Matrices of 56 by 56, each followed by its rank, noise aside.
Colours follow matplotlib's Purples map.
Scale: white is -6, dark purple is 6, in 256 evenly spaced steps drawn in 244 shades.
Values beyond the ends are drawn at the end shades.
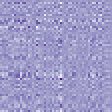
four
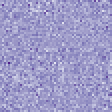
twelve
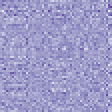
six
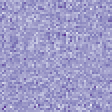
twelve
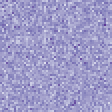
sixteen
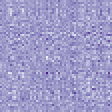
six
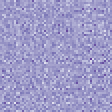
six
